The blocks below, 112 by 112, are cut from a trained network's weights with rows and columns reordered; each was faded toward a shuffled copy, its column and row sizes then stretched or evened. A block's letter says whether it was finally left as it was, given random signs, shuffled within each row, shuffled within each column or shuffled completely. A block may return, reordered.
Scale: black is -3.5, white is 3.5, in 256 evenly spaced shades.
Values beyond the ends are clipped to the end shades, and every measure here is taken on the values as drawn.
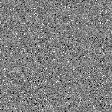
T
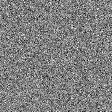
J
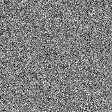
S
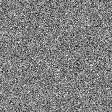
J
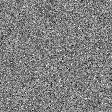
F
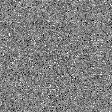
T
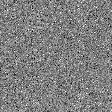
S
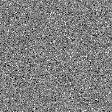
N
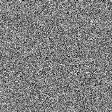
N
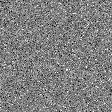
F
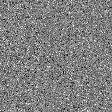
S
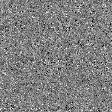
N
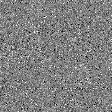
N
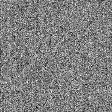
S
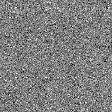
T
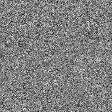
N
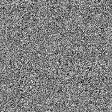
N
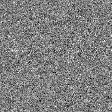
N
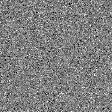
N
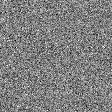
J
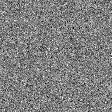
J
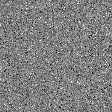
S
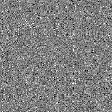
T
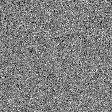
J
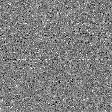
J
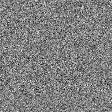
J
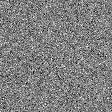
F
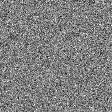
J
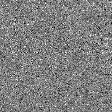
T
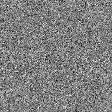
J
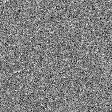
J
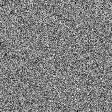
S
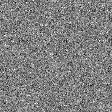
J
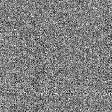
T
